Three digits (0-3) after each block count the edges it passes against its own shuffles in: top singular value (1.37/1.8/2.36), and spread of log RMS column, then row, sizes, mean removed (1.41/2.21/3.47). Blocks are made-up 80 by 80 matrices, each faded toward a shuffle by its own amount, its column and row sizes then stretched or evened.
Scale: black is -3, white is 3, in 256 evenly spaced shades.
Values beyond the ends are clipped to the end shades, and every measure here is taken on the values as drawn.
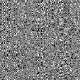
2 2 0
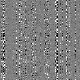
3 3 1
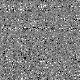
0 1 2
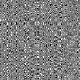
3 2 1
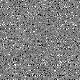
1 0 2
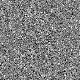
0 1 0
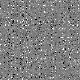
1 2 1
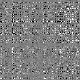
2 2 3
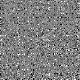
1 2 2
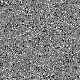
1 0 1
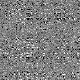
2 1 2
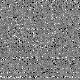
0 1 2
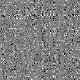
2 2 2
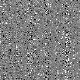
1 2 1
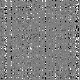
1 3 2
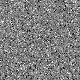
0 0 0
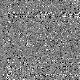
2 1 2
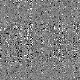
1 2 2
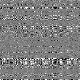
3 1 3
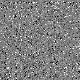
1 1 1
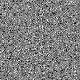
1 1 0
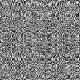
3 1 1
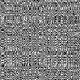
3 2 0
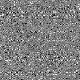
2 0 2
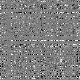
1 2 3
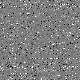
0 0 2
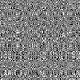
3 1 2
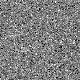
1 0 0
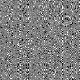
3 2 0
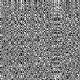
3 2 0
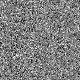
0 1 0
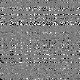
1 2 3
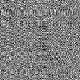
3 0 0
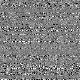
0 0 3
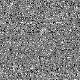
0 0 2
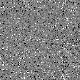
0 1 1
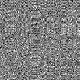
3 0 0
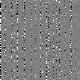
2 3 0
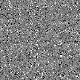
0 1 1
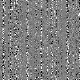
1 3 0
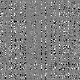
0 3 2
